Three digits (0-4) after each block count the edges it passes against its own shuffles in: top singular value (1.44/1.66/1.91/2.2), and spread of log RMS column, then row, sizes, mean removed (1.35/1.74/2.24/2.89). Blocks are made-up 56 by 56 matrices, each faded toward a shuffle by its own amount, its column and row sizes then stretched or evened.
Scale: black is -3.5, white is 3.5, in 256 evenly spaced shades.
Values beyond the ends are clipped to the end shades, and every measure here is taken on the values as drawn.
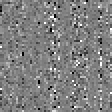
0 4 0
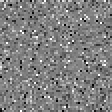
1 0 0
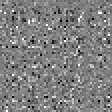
3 3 2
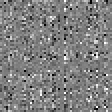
0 4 2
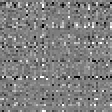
3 3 4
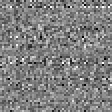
2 1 3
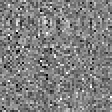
2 2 0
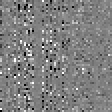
0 4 2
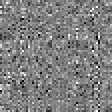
4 3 0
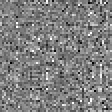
1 2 1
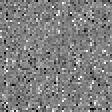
0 2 1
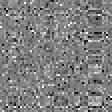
4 0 1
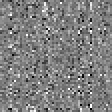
3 3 1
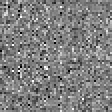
0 3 0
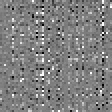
4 4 1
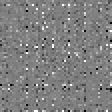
0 3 2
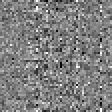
2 3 1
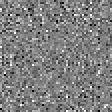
2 1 2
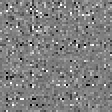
1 2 3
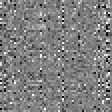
3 4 0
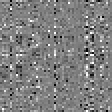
4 4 1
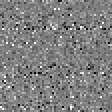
0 0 3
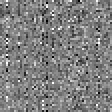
0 4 1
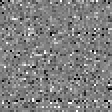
2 1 3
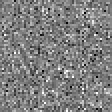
2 2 1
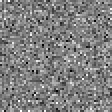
0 0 0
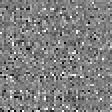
2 1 3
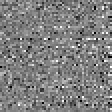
2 1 3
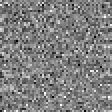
3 0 1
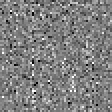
1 2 0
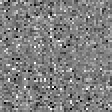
1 2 2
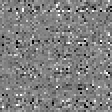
2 2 2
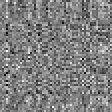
4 2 1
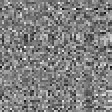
4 1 3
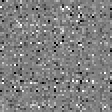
0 3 3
